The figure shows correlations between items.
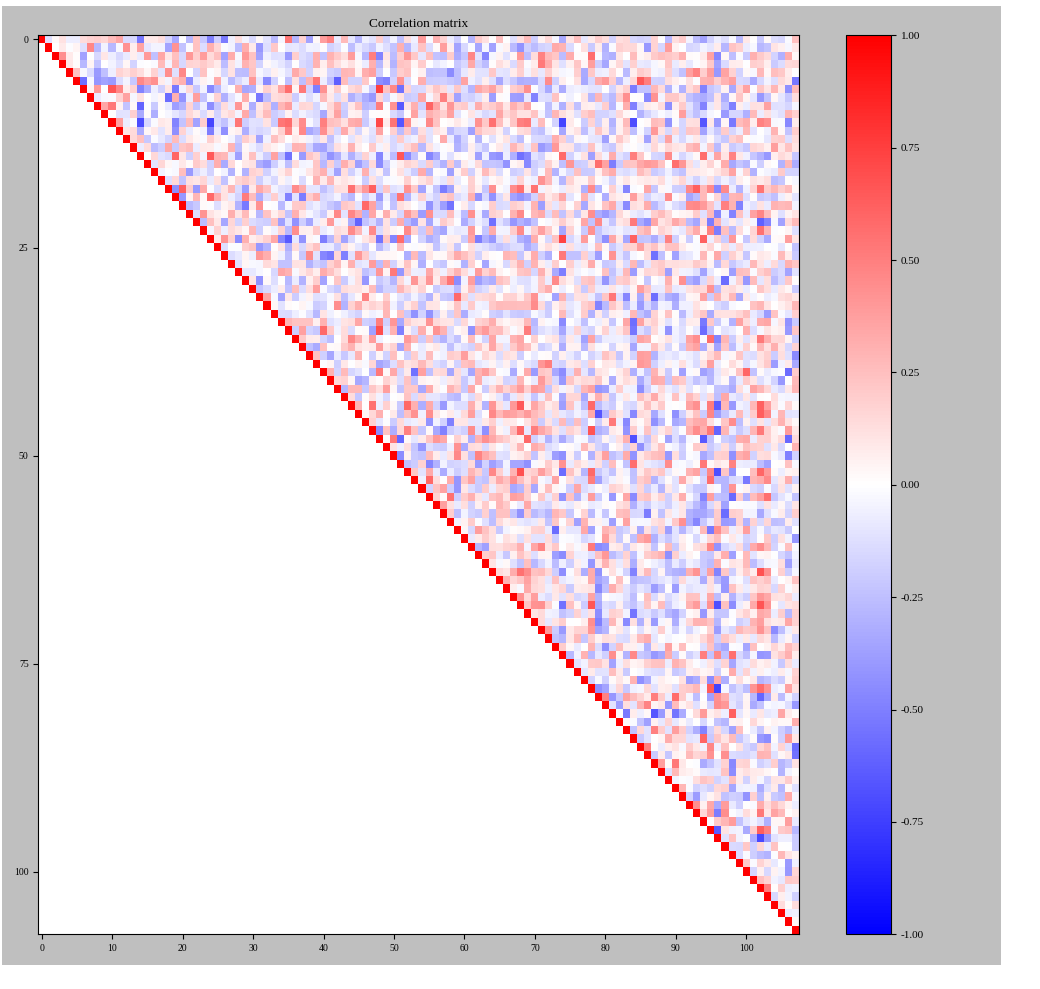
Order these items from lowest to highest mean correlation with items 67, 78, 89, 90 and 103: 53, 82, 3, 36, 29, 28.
28, 82, 3, 29, 36, 53
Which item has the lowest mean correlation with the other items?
96
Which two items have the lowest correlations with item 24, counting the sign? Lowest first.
10, 35
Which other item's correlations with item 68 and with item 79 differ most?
102
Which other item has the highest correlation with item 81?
98
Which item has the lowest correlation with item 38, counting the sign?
107
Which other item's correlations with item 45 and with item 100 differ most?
53
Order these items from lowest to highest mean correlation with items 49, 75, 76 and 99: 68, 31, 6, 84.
31, 84, 6, 68
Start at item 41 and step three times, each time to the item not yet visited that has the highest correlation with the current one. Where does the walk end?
48
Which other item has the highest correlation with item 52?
68
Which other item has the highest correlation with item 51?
14
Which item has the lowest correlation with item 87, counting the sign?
81
